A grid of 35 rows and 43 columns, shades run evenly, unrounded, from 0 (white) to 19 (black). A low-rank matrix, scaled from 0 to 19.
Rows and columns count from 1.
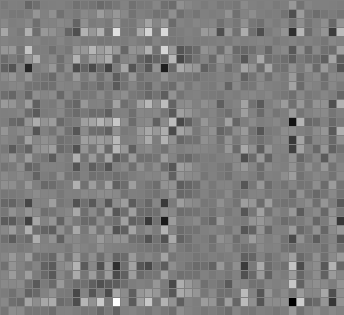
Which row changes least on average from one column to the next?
5
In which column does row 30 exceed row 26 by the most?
21
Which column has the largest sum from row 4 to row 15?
37
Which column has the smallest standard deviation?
35
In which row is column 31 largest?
30
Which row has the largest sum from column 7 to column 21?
8
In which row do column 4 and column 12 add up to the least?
6
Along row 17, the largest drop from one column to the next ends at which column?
38
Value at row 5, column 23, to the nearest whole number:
10
